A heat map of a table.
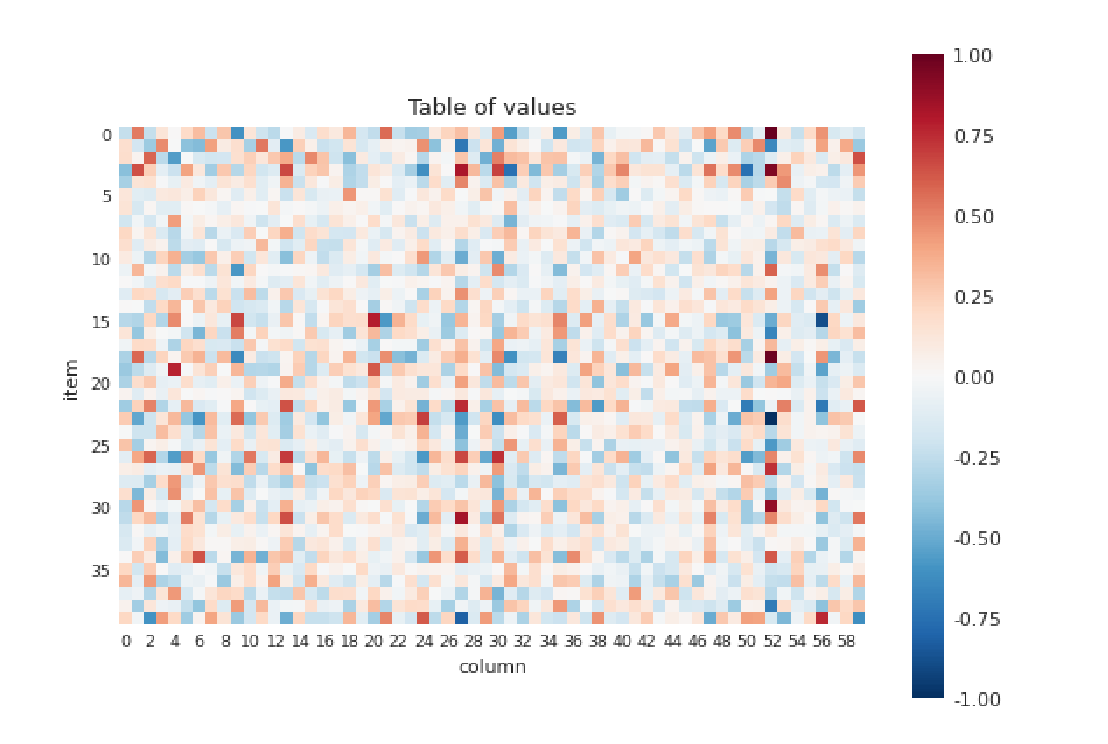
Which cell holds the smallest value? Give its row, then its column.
23, 52
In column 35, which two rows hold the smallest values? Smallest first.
18, 0
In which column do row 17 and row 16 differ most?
52
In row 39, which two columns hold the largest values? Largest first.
56, 24
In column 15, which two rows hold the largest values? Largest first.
2, 36
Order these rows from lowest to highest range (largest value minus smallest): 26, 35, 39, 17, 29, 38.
35, 17, 29, 38, 26, 39
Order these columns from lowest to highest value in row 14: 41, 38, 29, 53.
53, 41, 29, 38
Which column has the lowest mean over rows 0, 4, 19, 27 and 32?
31
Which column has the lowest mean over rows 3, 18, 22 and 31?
50
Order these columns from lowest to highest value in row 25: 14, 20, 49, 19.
49, 14, 20, 19
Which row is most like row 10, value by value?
24
